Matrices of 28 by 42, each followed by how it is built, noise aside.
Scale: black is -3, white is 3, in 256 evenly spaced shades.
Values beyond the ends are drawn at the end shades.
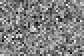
noise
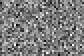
repeating rows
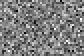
noise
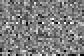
uneven rows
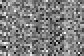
repeating rows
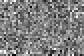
low rank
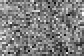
smooth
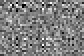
low rank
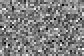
noise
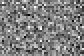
low rank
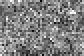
smooth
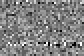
uneven rows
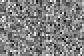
repeating rows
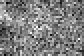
smooth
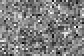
smooth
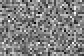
repeating columns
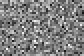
noise
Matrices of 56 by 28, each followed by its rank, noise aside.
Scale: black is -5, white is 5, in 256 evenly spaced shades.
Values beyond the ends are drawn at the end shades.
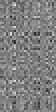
three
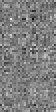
five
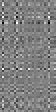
two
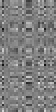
two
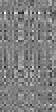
two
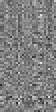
five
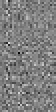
five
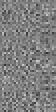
four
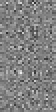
five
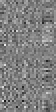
five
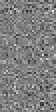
five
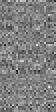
five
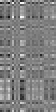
one
